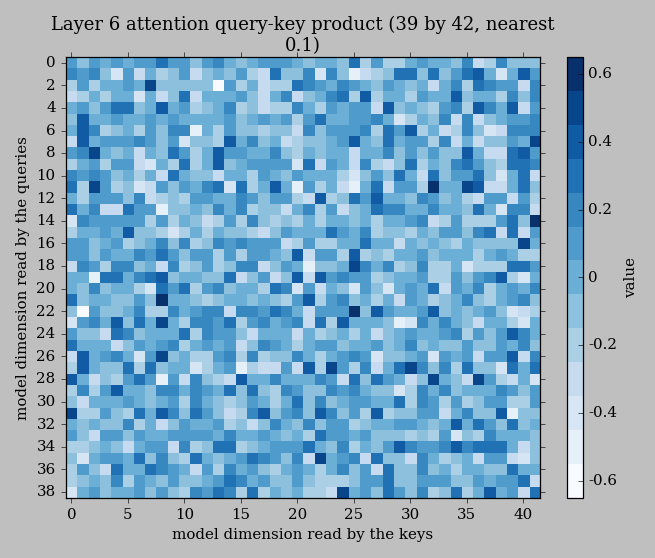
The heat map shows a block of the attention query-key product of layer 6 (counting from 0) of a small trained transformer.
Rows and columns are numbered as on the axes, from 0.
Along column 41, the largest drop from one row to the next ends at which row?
28
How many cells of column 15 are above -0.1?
19
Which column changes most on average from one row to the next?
8
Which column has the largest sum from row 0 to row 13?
2
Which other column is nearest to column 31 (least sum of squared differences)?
16
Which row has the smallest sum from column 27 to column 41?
23
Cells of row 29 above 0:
19
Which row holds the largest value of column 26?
3
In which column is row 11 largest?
32
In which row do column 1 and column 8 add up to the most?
26
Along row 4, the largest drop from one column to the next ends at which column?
40
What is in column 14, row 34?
0.3
